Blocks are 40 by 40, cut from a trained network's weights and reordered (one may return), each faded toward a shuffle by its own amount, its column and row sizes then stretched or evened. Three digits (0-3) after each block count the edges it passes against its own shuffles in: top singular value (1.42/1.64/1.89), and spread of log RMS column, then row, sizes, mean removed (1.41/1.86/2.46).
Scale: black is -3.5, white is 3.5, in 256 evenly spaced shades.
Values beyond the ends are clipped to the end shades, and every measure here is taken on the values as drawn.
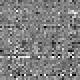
2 2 2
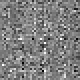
1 2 1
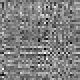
3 2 1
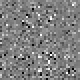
0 2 1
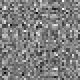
3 2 1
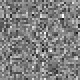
2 2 0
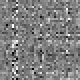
1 3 0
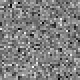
1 0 0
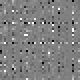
2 3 1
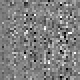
0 3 1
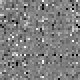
1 2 1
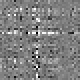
3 3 2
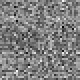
2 0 0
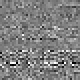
3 0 3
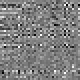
3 2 3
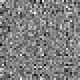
1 1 1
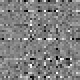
3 2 2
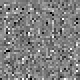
0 2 1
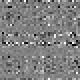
1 1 3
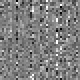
1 3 0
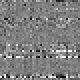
3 0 3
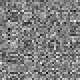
3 0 2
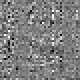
1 3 1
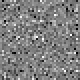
0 1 1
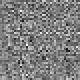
3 2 0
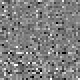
1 1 2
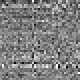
3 1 2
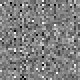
2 2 0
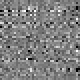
3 1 3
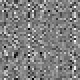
3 3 1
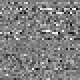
1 0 3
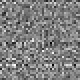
3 1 2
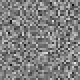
3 1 0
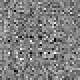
2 2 1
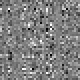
0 3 1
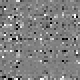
1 2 3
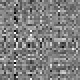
3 3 0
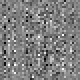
1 3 1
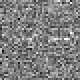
2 1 0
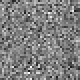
0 1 1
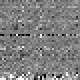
2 1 3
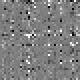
2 3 1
